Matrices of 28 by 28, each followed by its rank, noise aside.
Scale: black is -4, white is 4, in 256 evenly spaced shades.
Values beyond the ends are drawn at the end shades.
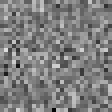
six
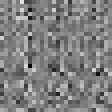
five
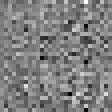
six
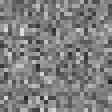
eight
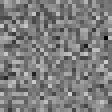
seven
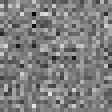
seven
